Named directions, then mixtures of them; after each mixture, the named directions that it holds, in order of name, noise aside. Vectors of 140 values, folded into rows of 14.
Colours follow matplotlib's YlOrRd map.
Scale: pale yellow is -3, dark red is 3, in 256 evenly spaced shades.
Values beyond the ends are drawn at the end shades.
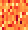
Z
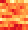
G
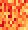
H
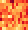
G, H, Z.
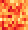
G, H, Z.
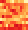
G.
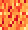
H, Z.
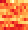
G.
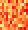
H.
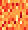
Z.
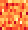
G, Z.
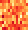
G, Z.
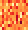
Z.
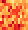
G, H, Z.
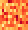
G, H, Z.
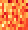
H, Z.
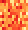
G, H, Z.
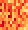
H.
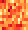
G, H, Z.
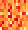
H, Z.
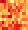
G, H, Z.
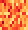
G, H, Z.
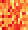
G, H, Z.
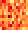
G, H, Z.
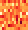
Z.
